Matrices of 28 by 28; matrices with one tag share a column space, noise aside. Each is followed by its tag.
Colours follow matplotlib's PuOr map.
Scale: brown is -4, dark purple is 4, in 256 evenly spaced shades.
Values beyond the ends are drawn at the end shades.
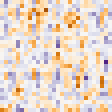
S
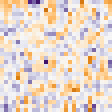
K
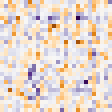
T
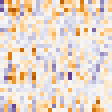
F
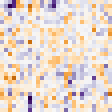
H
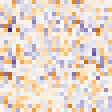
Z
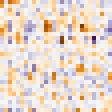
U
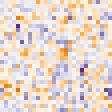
T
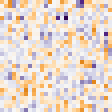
T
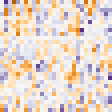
F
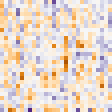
S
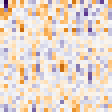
F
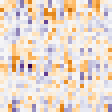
F
